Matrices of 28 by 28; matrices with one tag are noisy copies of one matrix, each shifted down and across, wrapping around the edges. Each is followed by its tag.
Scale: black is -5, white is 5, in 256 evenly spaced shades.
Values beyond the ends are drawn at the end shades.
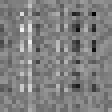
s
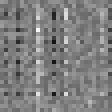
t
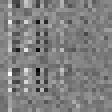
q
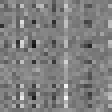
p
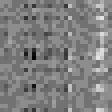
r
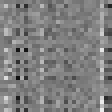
q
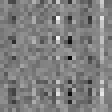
p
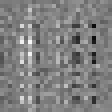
s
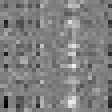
r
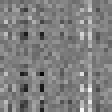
s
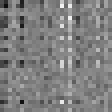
s
